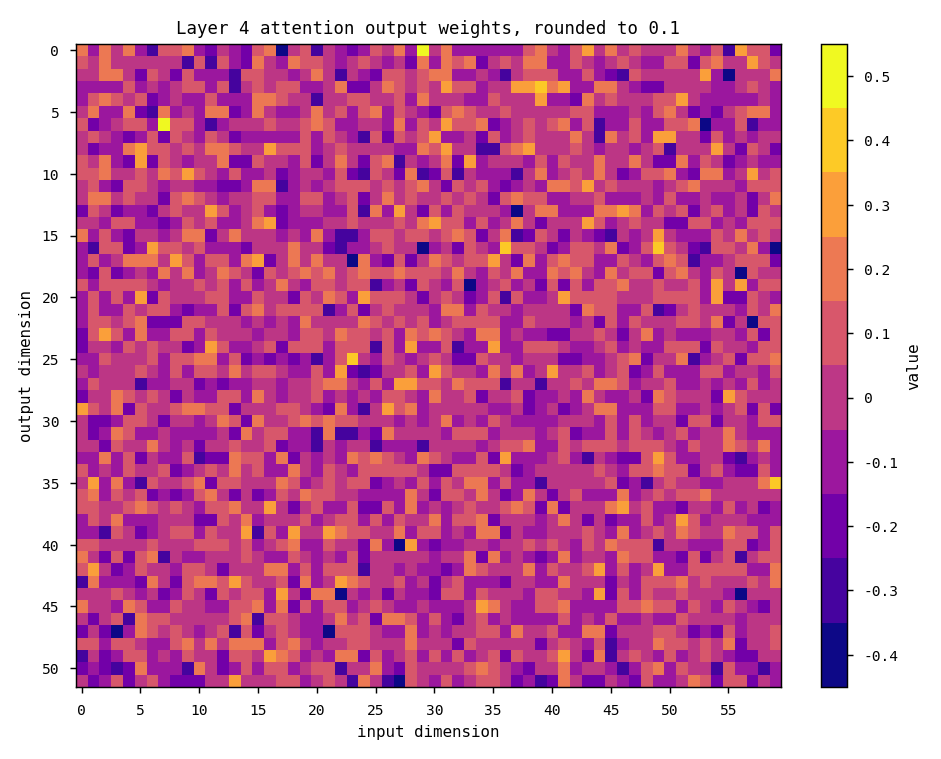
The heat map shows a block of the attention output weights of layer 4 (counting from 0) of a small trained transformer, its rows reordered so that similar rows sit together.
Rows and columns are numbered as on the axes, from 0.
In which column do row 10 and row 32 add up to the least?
29
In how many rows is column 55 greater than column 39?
27
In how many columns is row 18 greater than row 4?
29
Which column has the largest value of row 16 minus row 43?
36
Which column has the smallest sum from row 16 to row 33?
39
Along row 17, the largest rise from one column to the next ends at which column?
24
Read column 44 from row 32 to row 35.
0.1 0 0.1 0
